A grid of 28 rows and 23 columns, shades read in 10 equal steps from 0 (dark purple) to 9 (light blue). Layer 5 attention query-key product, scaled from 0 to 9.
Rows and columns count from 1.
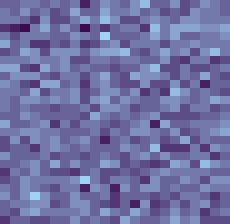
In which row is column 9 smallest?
4
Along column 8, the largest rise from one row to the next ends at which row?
23
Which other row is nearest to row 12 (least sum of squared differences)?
21
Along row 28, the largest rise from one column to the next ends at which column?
13
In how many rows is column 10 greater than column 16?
11
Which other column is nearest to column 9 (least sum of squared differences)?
2
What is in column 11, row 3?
8
